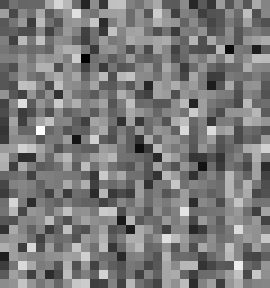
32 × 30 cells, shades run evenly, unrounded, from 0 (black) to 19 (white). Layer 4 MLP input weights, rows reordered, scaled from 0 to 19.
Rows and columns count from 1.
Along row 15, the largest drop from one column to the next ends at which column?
6
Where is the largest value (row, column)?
15, 5
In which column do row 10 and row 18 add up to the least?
24
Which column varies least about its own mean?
25
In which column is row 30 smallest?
23
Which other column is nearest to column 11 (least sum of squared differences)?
17
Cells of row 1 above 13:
4
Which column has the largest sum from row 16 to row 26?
12
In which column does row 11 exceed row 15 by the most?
1
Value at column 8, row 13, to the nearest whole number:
7
